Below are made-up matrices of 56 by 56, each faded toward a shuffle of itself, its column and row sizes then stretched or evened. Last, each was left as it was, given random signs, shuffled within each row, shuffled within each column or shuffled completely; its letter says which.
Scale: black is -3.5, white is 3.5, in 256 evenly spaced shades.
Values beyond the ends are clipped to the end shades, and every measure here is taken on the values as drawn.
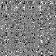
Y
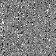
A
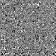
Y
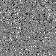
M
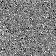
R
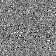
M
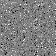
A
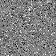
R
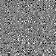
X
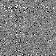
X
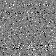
M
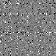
Y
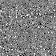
M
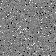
R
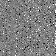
A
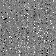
A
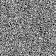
R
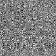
Y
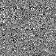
X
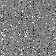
A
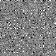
X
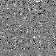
X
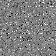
M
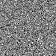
R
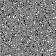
R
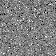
R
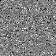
M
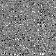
X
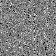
A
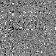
X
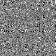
X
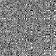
Y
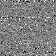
M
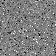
R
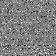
M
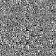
Y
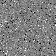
R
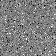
R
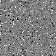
A
